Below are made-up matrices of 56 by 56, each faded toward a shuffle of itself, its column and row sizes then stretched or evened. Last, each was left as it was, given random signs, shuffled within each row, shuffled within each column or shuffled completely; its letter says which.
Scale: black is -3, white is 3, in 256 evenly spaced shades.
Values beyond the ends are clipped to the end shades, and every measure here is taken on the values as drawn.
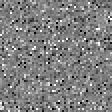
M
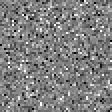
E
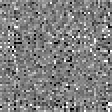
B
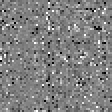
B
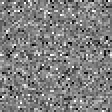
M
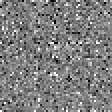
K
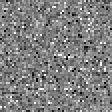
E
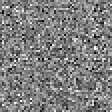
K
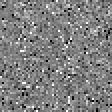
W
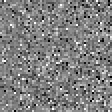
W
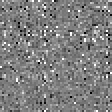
B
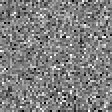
M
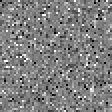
E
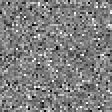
M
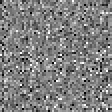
B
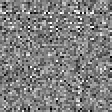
B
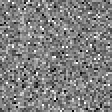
E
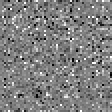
B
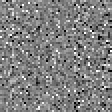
W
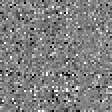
K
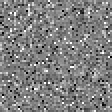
E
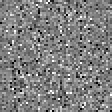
W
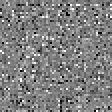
K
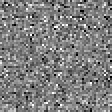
K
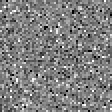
E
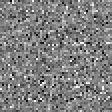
M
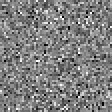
K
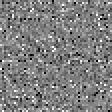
M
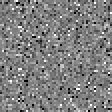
W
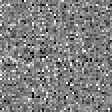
B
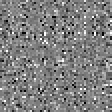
B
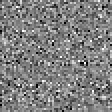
M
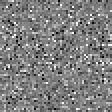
M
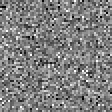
E
